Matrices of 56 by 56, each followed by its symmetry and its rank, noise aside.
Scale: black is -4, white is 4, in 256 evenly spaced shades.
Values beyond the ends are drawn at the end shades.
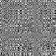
no symmetry, rank six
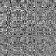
no symmetry, rank six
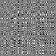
antisymmetric, rank four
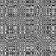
antisymmetric, rank four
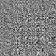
antisymmetric, rank eight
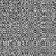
no symmetry, rank six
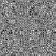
no symmetry, rank eight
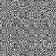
no symmetry, rank six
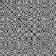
symmetric, rank four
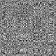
no symmetry, rank eight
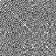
symmetric, rank eight
